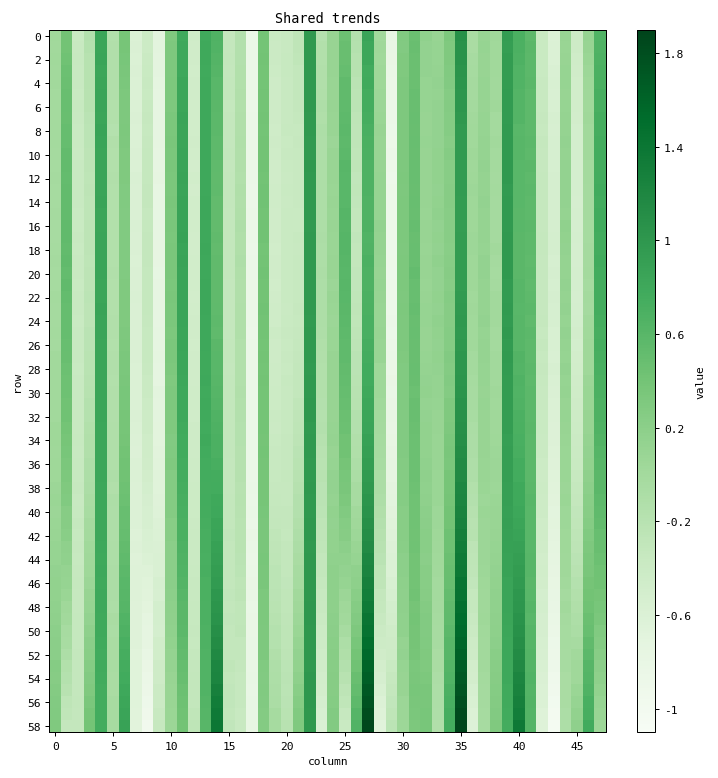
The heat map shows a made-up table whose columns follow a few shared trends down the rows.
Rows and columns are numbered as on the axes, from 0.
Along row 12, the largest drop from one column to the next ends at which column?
12
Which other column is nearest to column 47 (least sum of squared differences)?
11
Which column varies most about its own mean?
27
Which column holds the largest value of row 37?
35
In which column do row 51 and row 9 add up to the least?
17
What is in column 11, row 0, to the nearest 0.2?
0.8
